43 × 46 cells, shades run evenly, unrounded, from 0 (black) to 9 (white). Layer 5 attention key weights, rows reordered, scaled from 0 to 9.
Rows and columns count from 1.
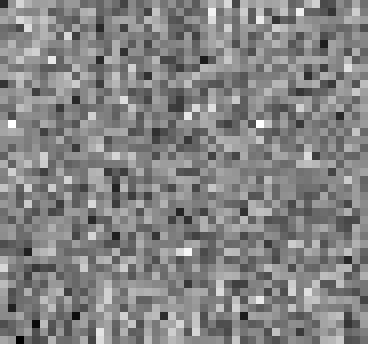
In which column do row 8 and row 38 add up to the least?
26
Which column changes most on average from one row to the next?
44
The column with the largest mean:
33
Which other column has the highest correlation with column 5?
29
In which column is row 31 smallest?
34
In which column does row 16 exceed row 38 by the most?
2
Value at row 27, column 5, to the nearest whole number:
3
